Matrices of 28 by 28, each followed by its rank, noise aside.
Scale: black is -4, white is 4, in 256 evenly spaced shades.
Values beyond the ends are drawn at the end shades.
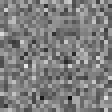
eight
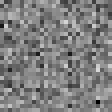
six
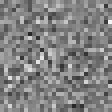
eight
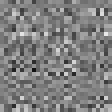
four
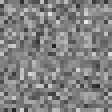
eight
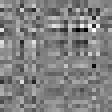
three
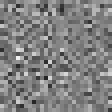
six
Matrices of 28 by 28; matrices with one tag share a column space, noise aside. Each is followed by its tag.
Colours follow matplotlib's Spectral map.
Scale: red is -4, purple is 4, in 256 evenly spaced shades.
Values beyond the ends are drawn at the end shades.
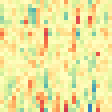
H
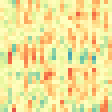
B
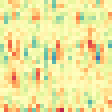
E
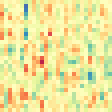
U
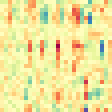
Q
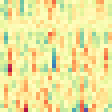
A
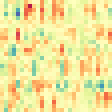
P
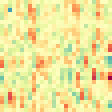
U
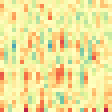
E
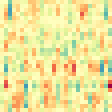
P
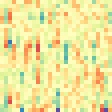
E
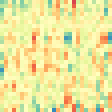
A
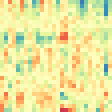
A
